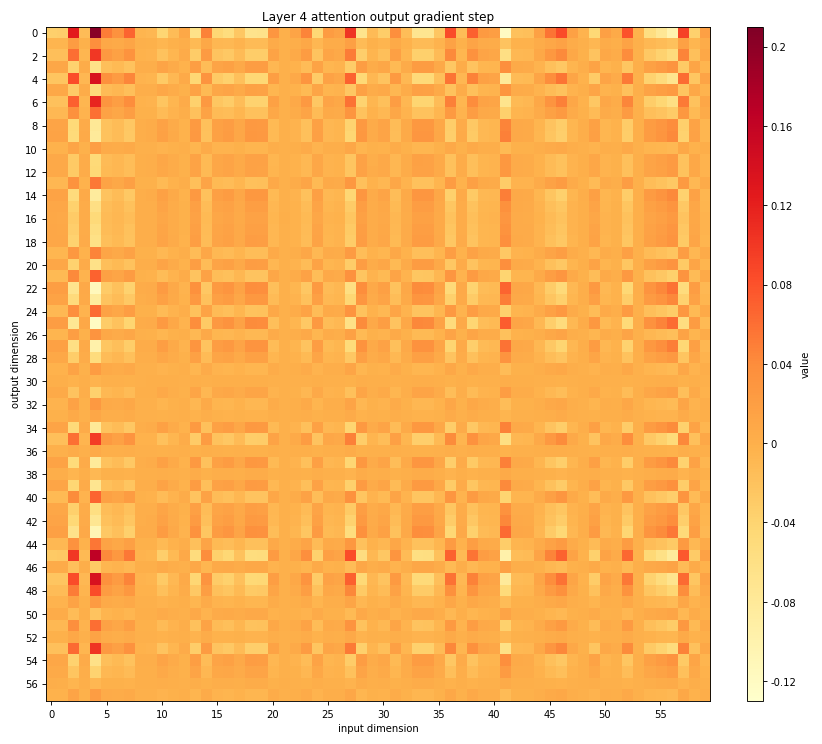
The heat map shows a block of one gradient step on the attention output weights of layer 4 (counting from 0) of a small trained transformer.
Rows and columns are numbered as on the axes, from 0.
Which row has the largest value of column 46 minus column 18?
0
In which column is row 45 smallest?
41
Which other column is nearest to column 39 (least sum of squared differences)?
25
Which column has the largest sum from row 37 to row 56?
4
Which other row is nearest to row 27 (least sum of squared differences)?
43
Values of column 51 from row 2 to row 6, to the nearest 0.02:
0 0 0 0 0
